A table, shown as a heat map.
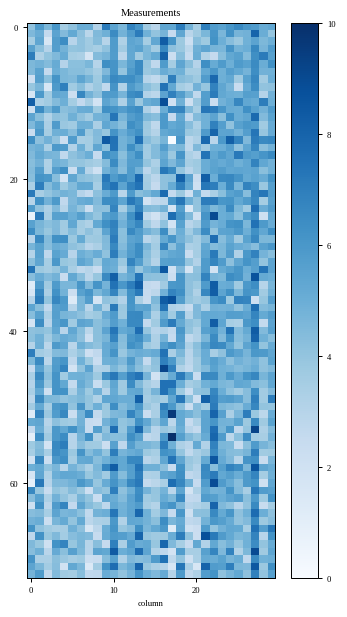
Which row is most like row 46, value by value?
21
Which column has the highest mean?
27
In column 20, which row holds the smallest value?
71
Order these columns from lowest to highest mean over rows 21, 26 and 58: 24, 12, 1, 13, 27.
1, 12, 24, 13, 27
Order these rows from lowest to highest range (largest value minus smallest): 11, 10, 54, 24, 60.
11, 24, 10, 60, 54
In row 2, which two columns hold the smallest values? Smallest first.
2, 19
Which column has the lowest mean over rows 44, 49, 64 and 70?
19
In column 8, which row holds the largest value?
34
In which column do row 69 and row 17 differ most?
25
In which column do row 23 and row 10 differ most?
16
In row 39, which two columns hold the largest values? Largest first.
22, 17
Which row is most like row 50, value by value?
56
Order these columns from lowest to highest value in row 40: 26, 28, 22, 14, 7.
7, 14, 28, 26, 22
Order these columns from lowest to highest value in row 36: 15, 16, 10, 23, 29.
10, 15, 29, 23, 16
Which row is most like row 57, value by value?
39
